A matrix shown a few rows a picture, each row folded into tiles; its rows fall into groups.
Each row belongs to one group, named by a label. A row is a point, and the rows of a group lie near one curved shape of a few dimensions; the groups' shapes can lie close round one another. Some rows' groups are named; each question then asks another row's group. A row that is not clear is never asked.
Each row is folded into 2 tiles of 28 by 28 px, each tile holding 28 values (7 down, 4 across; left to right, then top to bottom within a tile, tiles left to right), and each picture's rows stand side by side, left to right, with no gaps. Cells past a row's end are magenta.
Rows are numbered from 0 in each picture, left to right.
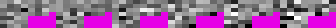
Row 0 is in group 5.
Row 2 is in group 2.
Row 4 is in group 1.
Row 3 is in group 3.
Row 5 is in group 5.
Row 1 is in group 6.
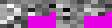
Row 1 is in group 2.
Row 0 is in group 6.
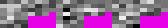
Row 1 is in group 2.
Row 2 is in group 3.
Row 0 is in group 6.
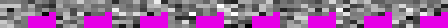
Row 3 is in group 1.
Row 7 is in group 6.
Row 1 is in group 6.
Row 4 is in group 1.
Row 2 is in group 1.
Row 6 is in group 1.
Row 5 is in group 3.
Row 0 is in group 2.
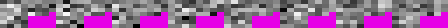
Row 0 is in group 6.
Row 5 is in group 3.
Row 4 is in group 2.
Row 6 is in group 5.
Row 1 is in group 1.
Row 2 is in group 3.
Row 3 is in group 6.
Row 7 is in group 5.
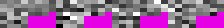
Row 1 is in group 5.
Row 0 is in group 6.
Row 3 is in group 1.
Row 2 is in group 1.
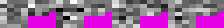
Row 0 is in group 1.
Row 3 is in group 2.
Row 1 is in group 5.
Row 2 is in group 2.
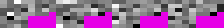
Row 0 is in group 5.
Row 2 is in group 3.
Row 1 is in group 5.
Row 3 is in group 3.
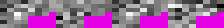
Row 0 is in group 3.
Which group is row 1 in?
6
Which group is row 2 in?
3
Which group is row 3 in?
2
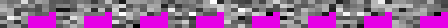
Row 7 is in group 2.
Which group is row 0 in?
6
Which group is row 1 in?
3
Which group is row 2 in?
1
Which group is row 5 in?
3
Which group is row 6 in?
1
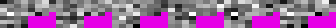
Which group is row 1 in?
6
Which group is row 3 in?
1
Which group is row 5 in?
1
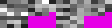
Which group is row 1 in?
3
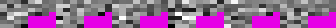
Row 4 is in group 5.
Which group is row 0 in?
3
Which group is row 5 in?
6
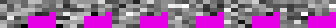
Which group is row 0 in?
3
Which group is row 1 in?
5
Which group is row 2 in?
3
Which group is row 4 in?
1
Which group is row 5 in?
1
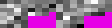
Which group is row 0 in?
6
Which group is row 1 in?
3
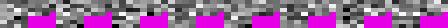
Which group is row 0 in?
6
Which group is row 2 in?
5
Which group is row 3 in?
1
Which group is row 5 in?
1
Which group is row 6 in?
2
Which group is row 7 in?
1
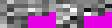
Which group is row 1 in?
6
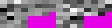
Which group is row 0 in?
5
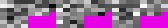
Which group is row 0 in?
2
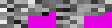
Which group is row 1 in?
3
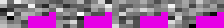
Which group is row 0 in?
5
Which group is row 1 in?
1
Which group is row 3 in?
3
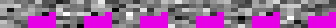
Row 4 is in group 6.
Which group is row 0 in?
2
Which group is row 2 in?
3
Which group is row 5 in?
6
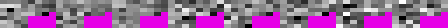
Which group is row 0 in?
2
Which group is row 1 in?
6
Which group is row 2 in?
2
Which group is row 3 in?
6
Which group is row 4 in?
3
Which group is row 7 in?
2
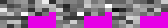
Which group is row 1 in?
1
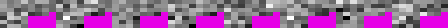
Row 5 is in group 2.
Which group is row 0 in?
6
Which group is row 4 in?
5
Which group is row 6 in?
5
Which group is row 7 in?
6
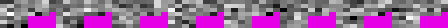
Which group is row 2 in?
5
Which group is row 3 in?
1
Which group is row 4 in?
2
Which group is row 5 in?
3
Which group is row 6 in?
6
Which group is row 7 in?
3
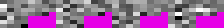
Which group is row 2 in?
6
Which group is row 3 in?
2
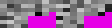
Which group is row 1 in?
3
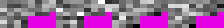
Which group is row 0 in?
5
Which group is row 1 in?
1
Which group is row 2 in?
3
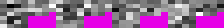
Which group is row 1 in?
1
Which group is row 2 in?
3
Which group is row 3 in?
6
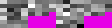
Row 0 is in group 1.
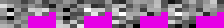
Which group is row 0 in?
2
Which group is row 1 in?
2
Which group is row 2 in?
1
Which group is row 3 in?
1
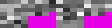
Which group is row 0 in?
6
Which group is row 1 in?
1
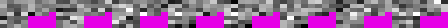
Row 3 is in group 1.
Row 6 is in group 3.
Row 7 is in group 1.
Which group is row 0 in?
6
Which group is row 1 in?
3
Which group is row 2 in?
6
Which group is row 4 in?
1
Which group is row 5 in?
3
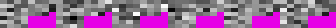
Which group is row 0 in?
3
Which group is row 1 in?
6
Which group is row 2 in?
1
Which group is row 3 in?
3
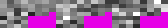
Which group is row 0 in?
6
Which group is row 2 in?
1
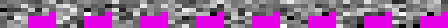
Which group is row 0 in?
3
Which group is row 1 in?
6
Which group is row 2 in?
1
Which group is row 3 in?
6
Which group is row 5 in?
5
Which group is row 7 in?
1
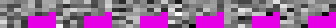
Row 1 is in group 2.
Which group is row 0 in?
5
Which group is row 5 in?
3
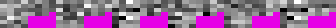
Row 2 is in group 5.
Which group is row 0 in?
6
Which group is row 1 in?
1
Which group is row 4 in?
5
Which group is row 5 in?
5
